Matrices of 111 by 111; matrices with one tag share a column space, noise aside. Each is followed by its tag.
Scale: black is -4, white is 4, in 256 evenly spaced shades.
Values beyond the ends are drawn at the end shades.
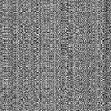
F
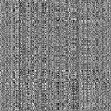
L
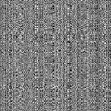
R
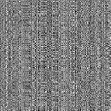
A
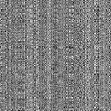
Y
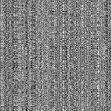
A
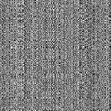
Y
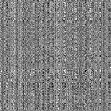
L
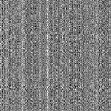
R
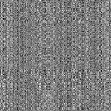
L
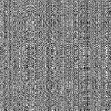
A
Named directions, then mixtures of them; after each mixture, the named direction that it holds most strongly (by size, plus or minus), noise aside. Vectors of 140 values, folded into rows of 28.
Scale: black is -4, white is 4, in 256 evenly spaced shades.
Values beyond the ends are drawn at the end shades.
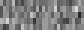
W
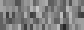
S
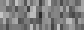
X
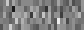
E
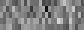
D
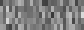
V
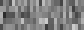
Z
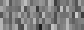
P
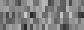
S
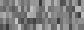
D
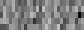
W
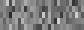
E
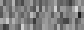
W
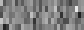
W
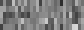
Z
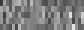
V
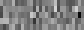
W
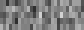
X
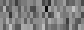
D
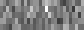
D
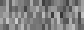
V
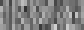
P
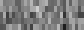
S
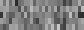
S
